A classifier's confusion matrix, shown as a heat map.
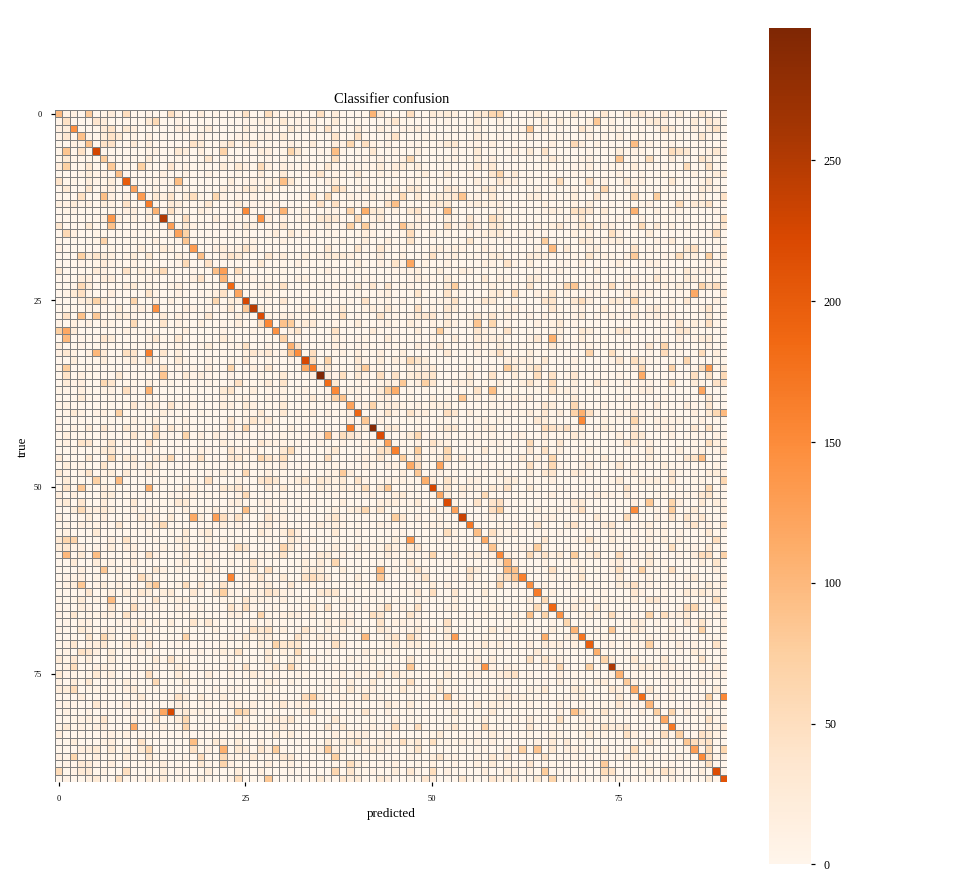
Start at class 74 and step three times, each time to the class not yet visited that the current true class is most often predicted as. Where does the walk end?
51
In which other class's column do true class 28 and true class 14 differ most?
7
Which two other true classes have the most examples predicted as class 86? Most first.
37, 46
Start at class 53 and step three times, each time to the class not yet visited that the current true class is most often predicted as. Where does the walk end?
63
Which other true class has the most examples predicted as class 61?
62
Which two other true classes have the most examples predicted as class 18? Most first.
54, 84
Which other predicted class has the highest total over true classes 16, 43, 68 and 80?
15
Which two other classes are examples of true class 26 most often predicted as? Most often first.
13, 25
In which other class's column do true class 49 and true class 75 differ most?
8
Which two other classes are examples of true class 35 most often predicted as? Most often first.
78, 14
